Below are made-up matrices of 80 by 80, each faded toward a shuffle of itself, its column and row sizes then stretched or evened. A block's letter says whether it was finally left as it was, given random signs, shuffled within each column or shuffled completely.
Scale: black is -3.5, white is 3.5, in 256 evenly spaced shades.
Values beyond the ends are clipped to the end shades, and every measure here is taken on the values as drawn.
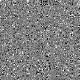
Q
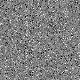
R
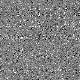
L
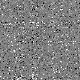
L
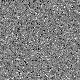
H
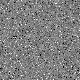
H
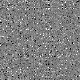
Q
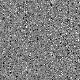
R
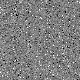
R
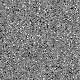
H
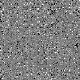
Q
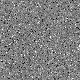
H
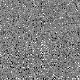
Q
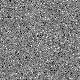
H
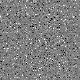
Q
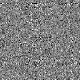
Q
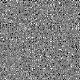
Q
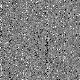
R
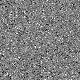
H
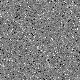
H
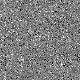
L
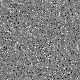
H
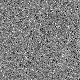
H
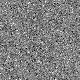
H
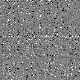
Q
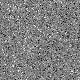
H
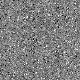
R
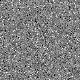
R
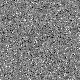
H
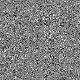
L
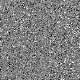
R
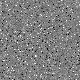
H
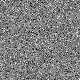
H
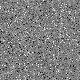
H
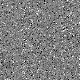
R
